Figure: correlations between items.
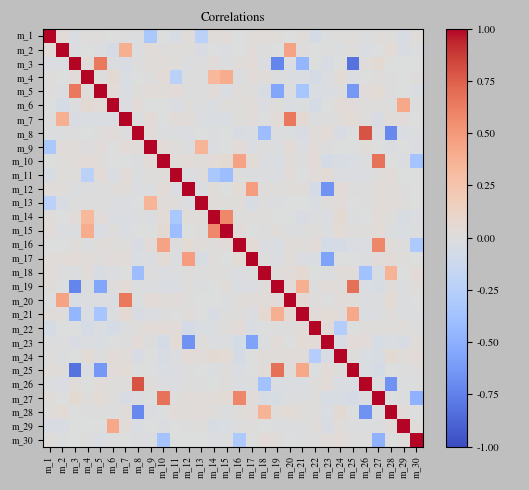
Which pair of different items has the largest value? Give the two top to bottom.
m_8, m_26
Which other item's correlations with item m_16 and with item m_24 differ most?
m_27
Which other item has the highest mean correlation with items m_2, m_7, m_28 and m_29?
m_20
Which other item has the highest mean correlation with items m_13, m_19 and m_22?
m_25
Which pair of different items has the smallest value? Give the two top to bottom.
m_3, m_25
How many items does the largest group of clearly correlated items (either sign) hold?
5
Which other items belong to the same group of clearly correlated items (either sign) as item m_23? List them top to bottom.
m_12, m_17
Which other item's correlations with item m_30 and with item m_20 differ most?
m_7
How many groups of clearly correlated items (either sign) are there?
9
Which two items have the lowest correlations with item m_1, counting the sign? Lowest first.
m_9, m_13
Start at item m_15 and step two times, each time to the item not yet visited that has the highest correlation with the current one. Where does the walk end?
m_4
